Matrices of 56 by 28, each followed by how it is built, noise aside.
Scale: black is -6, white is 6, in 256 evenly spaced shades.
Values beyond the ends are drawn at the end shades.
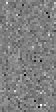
sparse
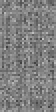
blocks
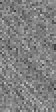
Toeplitz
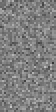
repeating columns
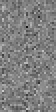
uneven columns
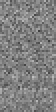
repeating columns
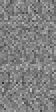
repeating columns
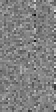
uneven columns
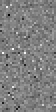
sparse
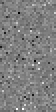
sparse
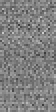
repeating columns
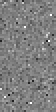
sparse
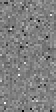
sparse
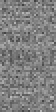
blocks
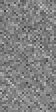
Toeplitz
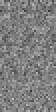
repeating columns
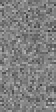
blocks
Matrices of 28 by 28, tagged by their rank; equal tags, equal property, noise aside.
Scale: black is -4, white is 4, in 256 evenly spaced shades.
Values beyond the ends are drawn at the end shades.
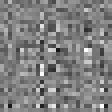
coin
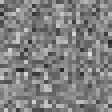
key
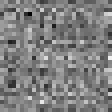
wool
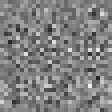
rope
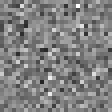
key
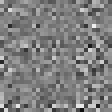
wool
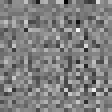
coin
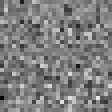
key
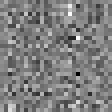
wool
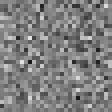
rope
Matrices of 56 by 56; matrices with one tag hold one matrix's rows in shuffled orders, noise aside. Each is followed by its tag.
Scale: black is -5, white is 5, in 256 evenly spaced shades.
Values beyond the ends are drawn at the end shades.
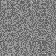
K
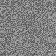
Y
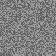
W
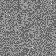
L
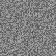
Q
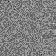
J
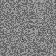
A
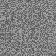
Y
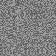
Q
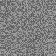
Y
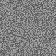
Q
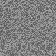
W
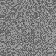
Y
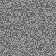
W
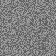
K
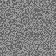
Q
